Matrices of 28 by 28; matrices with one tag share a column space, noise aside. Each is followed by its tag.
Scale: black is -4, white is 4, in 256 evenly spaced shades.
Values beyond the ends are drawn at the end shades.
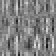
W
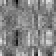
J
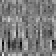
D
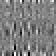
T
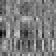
D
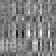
D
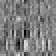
D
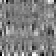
T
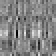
D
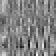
W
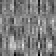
W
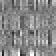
J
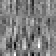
W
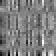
J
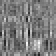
D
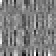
J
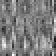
W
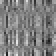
J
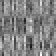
W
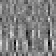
D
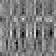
D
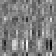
D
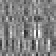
D
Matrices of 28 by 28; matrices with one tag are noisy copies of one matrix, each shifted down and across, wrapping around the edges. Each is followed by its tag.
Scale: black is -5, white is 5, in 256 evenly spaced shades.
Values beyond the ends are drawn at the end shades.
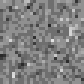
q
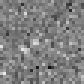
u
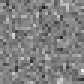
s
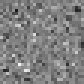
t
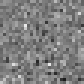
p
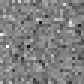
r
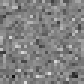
t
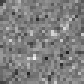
u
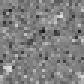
u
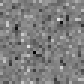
r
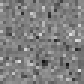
t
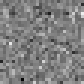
p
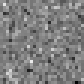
s
